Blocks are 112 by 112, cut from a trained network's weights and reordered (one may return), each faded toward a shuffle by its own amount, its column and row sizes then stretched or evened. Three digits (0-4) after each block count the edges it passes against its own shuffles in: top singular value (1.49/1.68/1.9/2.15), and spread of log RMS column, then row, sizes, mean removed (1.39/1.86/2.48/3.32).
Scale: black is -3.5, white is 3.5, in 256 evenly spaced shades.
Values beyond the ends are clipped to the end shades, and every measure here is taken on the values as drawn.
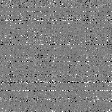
1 2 4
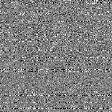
3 1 4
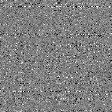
3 1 3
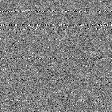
3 0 3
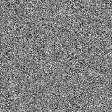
0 1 0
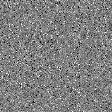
2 1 0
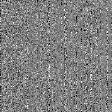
0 4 0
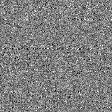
1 0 2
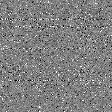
2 1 2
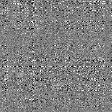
1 3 4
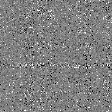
1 3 2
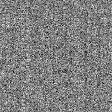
1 0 1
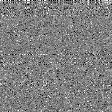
4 0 3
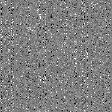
0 4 1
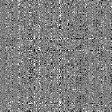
3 4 3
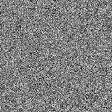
1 1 1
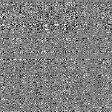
1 3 4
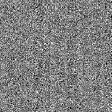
2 2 1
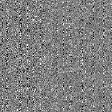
3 4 2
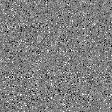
3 2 2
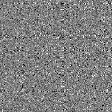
4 2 2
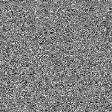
1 1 3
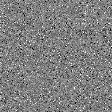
2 1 0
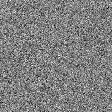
1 0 0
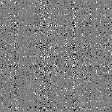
3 4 3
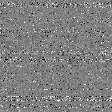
0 0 4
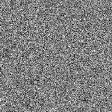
1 1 1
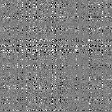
1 4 4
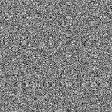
4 0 1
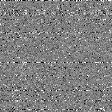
4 1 3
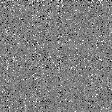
1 2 2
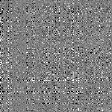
0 4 4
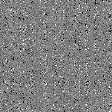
0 3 1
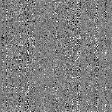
0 4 2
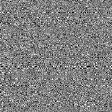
2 1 4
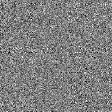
1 2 2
